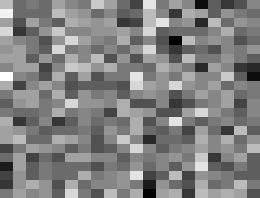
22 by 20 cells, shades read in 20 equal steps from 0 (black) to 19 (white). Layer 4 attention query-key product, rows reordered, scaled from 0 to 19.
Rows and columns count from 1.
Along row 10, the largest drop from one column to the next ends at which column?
2
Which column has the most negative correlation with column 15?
9
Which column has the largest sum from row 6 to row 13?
5
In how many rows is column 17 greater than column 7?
5
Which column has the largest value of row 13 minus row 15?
15
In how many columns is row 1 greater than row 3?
7
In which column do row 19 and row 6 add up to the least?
14
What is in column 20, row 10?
9
